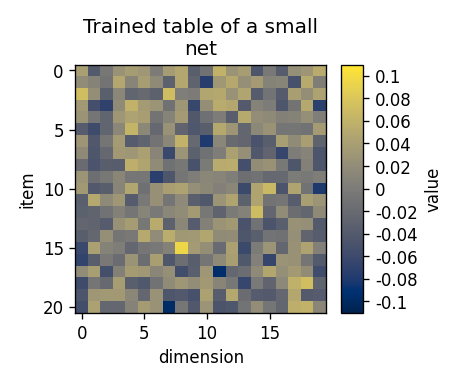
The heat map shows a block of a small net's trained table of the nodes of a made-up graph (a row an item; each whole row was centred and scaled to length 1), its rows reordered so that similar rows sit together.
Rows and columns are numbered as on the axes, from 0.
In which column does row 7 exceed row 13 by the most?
13
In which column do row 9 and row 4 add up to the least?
6
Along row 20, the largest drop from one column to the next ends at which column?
7
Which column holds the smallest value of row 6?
10
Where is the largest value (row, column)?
15, 8
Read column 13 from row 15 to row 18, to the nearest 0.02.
-0.06 -0.04 -0.02 -0.06
